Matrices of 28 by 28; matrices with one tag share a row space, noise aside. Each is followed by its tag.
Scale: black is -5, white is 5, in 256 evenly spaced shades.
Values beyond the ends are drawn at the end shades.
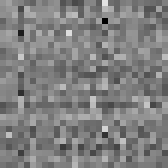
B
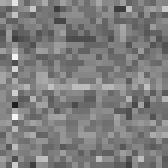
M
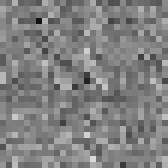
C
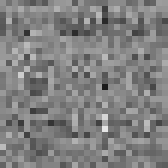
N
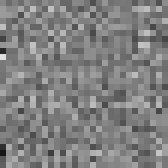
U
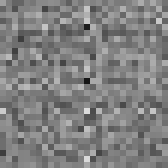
C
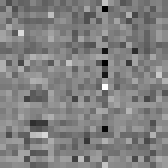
N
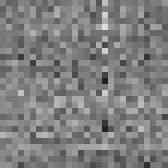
B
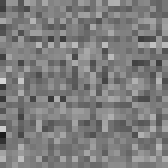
U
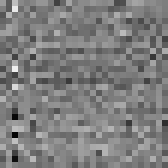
M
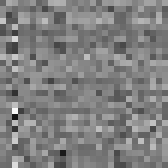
M
